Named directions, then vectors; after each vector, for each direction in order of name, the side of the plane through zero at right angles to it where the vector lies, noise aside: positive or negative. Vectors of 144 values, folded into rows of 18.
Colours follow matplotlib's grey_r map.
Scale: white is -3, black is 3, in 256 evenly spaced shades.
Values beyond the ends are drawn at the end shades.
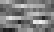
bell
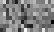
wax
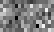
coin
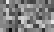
positive, positive, negative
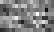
positive, negative, positive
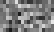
positive, positive, negative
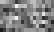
positive, negative, positive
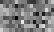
negative, positive, negative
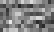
negative, negative, positive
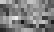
positive, negative, positive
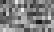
negative, negative, negative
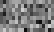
negative, negative, negative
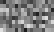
negative, positive, negative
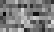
negative, negative, negative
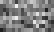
positive, negative, positive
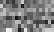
negative, positive, positive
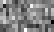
positive, positive, positive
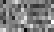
negative, negative, negative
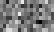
negative, negative, positive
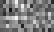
positive, negative, negative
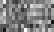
positive, positive, positive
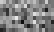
positive, negative, positive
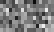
negative, positive, negative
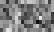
negative, negative, positive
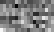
negative, positive, negative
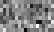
negative, negative, negative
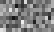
negative, positive, negative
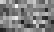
positive, negative, positive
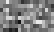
positive, positive, negative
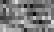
negative, negative, negative
